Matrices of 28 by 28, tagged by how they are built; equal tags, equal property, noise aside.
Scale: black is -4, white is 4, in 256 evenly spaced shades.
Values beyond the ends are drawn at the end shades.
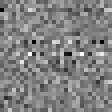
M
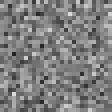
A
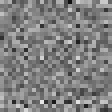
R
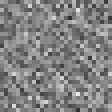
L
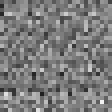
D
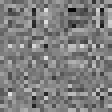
R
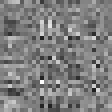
R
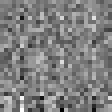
R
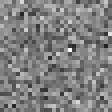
A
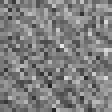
L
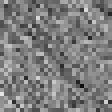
L
